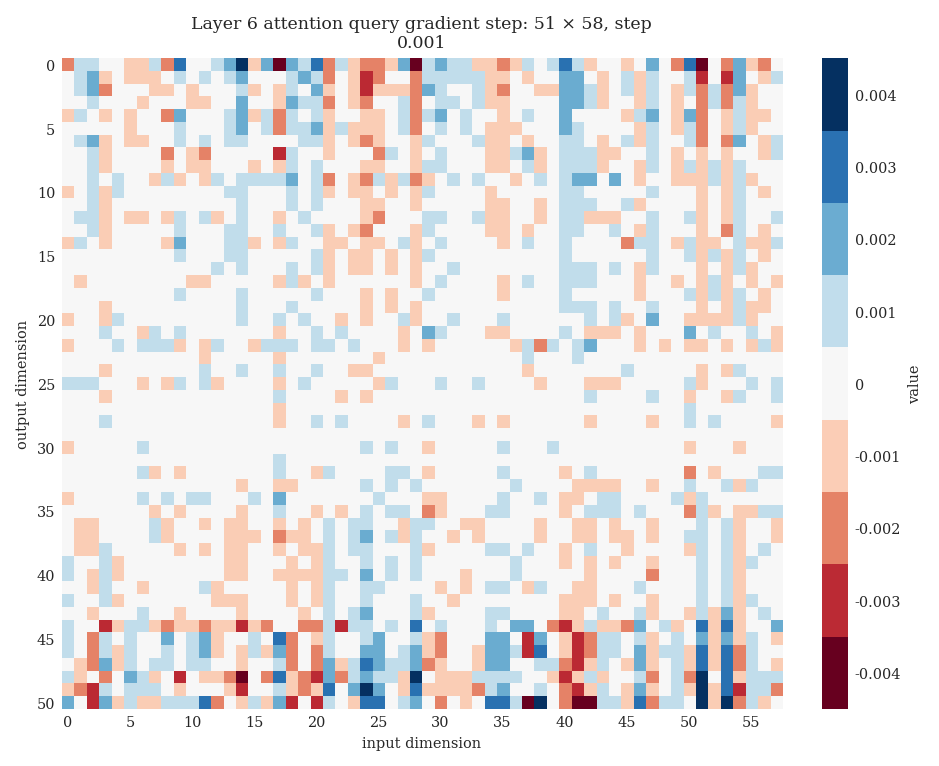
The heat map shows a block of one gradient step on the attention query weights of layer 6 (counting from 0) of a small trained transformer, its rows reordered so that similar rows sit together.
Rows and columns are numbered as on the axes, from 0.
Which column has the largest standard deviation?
51
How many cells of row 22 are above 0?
16
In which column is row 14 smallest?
45
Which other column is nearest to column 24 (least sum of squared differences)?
53
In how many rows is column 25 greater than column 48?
10
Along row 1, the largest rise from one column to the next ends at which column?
54
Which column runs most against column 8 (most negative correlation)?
30
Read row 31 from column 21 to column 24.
0 0 0 0
